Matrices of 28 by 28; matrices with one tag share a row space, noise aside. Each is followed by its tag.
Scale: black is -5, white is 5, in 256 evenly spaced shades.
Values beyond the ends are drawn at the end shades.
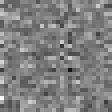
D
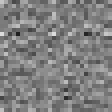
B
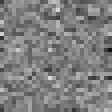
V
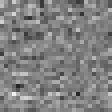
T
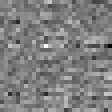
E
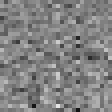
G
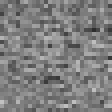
E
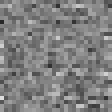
V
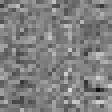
B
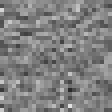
D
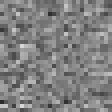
B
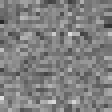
D
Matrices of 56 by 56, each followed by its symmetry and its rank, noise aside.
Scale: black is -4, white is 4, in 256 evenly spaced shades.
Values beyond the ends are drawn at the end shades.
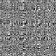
antisymmetric, rank six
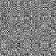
no symmetry, rank five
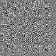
no symmetry, rank six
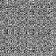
no symmetry, rank seven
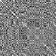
symmetric, rank six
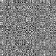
no symmetry, rank six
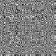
antisymmetric, rank six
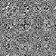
symmetric, rank seven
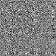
no symmetry, rank six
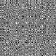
antisymmetric, rank six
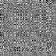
no symmetry, rank five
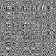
antisymmetric, rank six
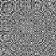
symmetric, rank seven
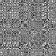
symmetric, rank six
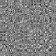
symmetric, rank five
